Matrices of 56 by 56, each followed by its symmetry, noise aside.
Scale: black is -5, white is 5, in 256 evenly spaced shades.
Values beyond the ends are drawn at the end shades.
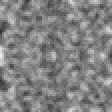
mirrored top to bottom.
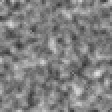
no symmetry.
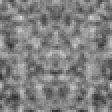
mirrored left to right.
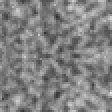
mirrored top to bottom.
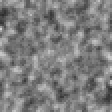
same after a half turn.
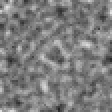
symmetric.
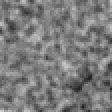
symmetric.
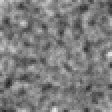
symmetric.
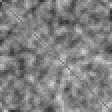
symmetric.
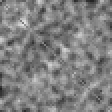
symmetric.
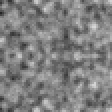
mirrored top to bottom.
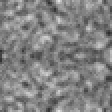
mirrored top to bottom.
